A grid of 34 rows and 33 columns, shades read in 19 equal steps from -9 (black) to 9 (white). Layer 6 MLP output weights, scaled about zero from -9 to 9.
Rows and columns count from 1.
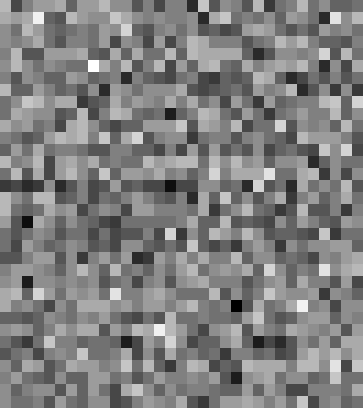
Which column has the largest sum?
28
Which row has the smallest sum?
16
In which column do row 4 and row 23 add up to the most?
18
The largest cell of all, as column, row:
9, 6
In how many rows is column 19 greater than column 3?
18
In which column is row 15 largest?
25
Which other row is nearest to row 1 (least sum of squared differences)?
27
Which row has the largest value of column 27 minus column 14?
4
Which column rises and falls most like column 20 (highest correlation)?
2
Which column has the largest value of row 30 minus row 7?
12
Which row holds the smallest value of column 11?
19
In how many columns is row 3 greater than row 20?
20
